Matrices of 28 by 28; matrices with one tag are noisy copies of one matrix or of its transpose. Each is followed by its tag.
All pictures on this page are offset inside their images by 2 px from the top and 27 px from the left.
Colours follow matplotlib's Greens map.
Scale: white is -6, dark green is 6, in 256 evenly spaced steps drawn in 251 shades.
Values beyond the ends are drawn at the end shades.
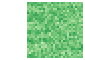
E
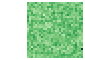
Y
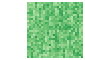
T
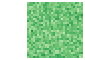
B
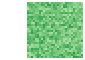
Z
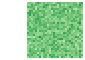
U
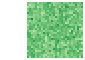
T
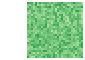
Y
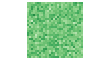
U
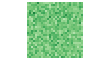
U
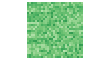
E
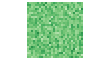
B
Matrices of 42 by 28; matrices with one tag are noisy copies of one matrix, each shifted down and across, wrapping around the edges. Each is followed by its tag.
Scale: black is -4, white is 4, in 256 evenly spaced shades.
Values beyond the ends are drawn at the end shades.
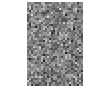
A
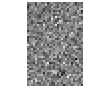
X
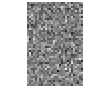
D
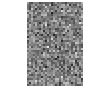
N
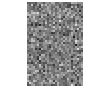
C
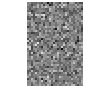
D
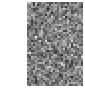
X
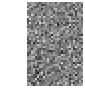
C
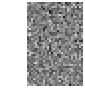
D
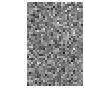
X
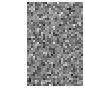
X
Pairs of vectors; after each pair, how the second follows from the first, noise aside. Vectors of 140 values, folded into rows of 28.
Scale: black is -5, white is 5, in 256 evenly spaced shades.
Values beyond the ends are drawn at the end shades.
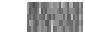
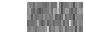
reversed, partly zeroed.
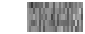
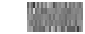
reversed, partly zeroed.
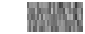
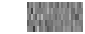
reversed, partly zeroed.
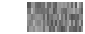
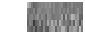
negated, partly zeroed.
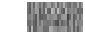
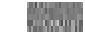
reversed, partly zeroed.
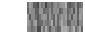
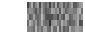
wrapped around, negated.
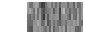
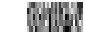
reversed, scaled up.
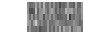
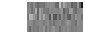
wrapped around, negated, partly zeroed.
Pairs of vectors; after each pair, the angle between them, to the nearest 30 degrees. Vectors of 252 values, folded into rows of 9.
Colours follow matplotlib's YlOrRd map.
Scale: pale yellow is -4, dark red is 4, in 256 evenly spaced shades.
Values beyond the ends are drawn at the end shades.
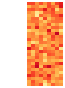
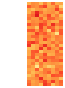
150 degrees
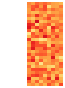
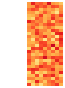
90 degrees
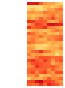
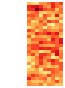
120 degrees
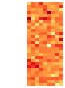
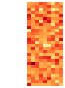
60 degrees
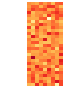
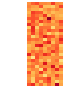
150 degrees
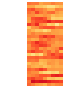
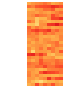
150 degrees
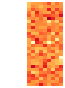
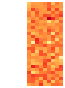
30 degrees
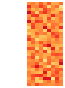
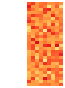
60 degrees
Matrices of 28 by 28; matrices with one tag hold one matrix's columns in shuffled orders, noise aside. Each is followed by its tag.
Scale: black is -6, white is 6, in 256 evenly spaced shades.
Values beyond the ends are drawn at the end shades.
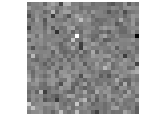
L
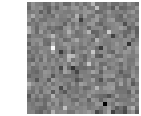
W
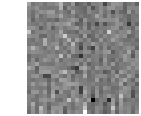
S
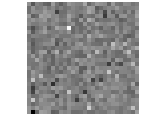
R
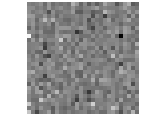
L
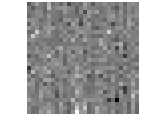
S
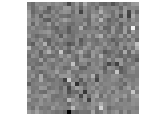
R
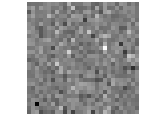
W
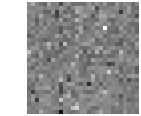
R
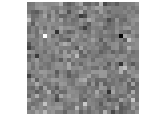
L
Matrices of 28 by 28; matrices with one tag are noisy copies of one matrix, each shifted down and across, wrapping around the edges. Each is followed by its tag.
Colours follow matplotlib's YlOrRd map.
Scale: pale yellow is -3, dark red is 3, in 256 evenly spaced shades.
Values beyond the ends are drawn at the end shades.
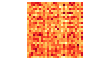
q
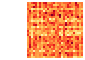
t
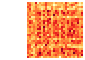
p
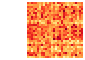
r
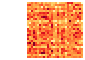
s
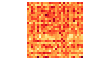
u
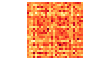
q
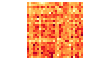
r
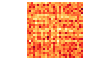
u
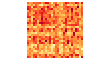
p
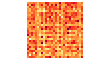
q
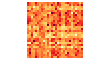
r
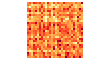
t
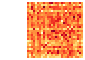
u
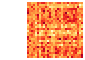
r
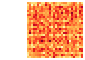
t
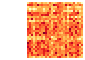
r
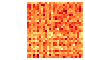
u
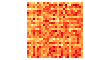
s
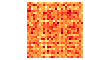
q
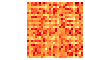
s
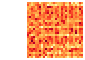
t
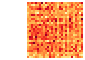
u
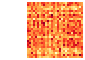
u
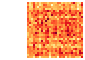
p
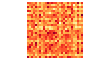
q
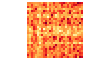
p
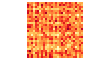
t
